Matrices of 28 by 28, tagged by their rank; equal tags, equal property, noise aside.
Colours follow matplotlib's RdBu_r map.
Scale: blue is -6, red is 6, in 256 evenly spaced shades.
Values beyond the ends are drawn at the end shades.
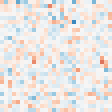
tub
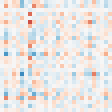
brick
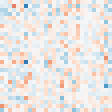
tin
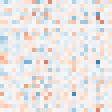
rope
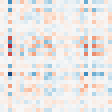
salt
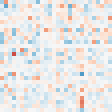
tin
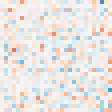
tub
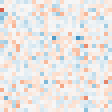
tub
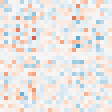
tin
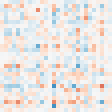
rope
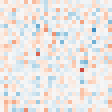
tub
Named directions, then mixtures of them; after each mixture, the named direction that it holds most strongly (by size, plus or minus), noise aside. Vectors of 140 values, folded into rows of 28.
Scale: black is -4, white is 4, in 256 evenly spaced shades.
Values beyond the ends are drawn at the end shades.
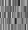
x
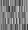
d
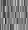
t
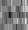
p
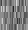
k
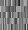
x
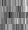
p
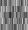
k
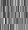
t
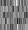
k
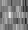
p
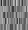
k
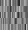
x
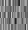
x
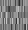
d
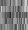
p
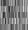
d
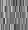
t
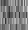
p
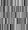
t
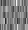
t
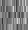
k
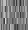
t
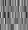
t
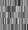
d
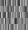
x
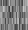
d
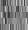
t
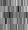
p
